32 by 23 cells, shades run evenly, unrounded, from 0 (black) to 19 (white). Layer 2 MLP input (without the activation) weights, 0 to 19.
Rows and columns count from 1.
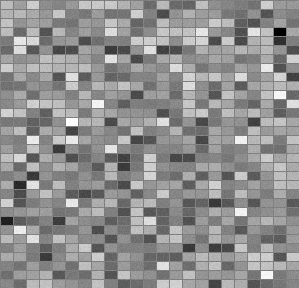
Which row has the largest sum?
8
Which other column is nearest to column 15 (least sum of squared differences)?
18
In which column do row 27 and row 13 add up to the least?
22
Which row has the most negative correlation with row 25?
27
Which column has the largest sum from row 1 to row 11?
21
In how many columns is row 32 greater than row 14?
12
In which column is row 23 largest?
6
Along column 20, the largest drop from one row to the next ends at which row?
14
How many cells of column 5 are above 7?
27
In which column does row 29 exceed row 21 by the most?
2
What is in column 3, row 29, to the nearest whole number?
9
